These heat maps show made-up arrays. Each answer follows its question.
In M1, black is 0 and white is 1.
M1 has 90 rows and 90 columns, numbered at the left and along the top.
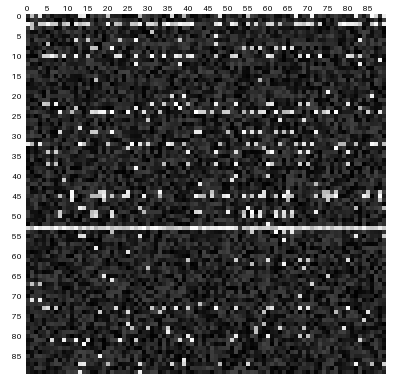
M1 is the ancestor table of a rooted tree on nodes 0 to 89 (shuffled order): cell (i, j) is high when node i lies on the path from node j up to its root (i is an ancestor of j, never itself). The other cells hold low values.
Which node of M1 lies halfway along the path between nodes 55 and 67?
87
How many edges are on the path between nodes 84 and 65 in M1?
6
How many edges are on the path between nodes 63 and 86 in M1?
7
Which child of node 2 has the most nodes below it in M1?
10
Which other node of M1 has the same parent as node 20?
48
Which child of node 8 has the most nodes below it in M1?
54
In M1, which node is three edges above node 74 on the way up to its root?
45
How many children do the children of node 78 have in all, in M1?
3
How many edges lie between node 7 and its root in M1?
7
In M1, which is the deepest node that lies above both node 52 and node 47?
34
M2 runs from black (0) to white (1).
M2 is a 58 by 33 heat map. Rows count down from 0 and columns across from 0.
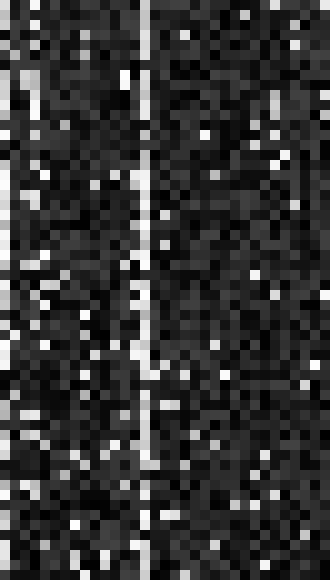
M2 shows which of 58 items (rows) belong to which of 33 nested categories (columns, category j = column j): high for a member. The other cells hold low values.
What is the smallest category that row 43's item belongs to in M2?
19
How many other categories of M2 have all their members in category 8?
4
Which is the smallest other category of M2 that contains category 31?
16
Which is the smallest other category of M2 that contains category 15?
18
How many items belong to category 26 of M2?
2
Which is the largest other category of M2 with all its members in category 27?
32
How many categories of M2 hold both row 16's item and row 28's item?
2
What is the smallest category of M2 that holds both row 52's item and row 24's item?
0
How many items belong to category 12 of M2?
5
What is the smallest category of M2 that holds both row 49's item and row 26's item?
3
